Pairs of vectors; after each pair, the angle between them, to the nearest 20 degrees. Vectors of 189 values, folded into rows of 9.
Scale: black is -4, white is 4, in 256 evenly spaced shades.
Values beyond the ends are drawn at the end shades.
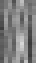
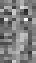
60 degrees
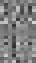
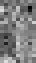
40 degrees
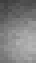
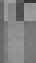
80 degrees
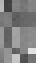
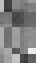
20 degrees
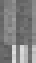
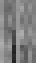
140 degrees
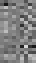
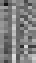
40 degrees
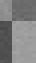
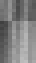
40 degrees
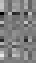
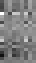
160 degrees
